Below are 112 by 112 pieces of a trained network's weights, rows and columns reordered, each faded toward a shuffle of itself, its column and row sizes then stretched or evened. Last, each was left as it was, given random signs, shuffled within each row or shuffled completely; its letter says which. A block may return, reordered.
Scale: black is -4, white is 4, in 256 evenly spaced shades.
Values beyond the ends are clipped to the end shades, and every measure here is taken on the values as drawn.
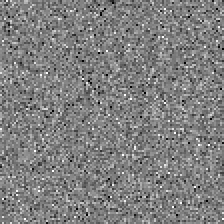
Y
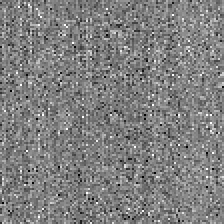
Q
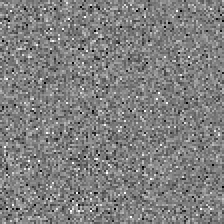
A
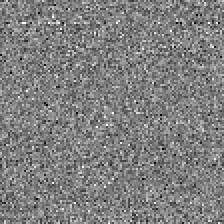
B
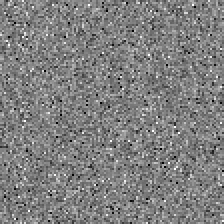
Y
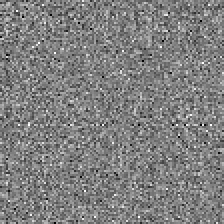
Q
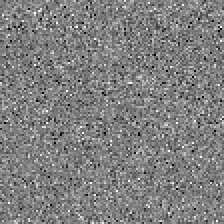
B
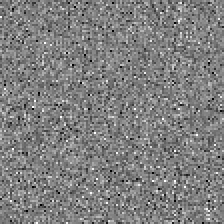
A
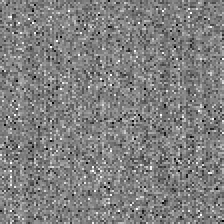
Q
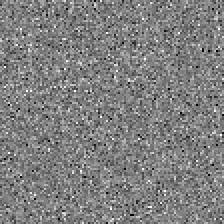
Y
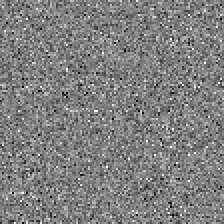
A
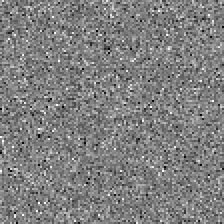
Y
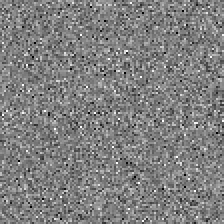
B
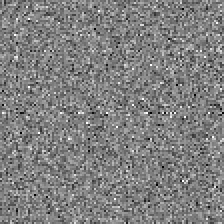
A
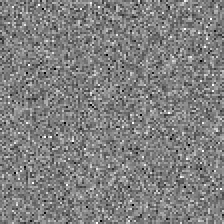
Y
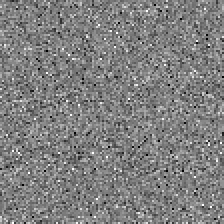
B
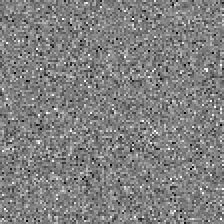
A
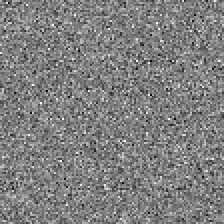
B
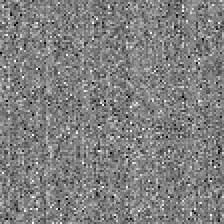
Q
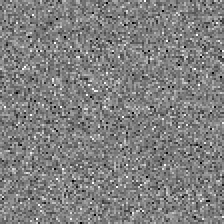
B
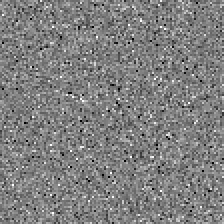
Y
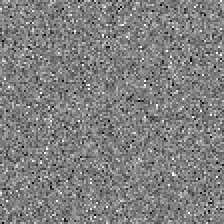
Y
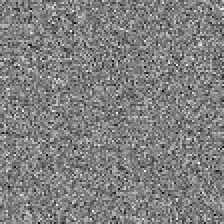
Q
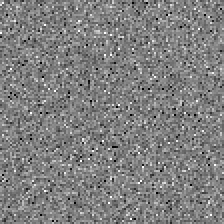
Y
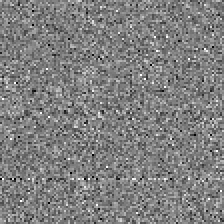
Q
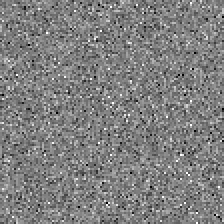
Y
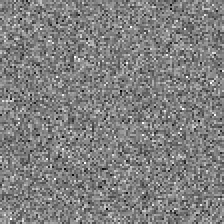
Y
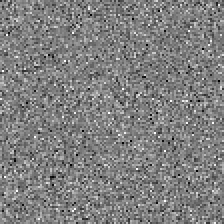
B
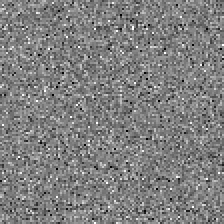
B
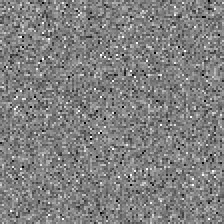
A
